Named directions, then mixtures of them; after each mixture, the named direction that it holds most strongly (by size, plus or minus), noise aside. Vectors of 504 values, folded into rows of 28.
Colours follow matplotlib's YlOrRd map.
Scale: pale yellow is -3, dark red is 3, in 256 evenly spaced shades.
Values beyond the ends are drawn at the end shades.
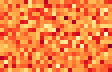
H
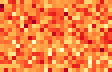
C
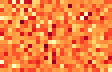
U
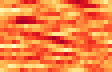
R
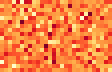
U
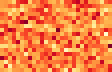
H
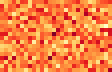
H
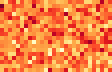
C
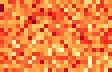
C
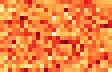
C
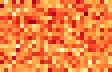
C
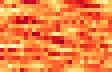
R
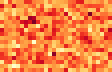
C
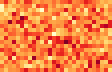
C
